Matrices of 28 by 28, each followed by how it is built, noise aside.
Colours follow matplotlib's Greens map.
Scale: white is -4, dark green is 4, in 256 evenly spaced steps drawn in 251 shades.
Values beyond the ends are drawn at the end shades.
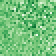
upper triangular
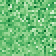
upper triangular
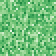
repeating columns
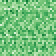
repeating columns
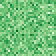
repeating rows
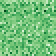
repeating columns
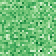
low rank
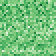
repeating columns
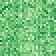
blocks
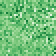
upper triangular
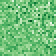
upper triangular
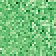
upper triangular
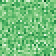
low rank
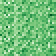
repeating rows
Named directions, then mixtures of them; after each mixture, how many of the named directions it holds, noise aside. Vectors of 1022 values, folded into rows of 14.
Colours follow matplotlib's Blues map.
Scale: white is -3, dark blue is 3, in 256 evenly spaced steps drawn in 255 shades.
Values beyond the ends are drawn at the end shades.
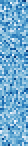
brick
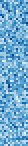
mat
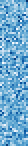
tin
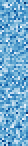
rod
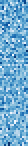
two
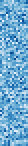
three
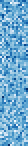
three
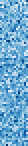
four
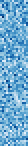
one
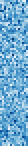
one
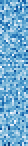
two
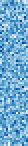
three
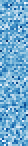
one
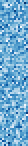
one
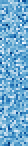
three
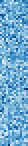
four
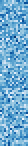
three
